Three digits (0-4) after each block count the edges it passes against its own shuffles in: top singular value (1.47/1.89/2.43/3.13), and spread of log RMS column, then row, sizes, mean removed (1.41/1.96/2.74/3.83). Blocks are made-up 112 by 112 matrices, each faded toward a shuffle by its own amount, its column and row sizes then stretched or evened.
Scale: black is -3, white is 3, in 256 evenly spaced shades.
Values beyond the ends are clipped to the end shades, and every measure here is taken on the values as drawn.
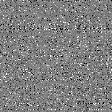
1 1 3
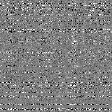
1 2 4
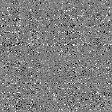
1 2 3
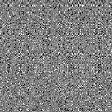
3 2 2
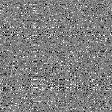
2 0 3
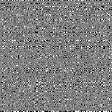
3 2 4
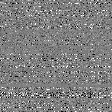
0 0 4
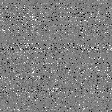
1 1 3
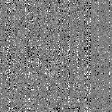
1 4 2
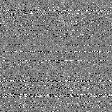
1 1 4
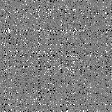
1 3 3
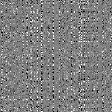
3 4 2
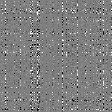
1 4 3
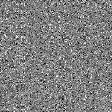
2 1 1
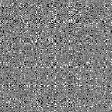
3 3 3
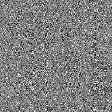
2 2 1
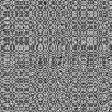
4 0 1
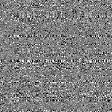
3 1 3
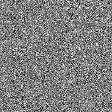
0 2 1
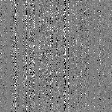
0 4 1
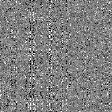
2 3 0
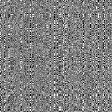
4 4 2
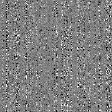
0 4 2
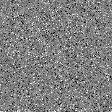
0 1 0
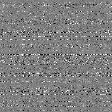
1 1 4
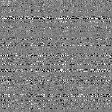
2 2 4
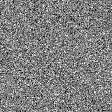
0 0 0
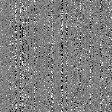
0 4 0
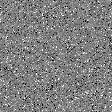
0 1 0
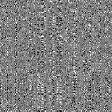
3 3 1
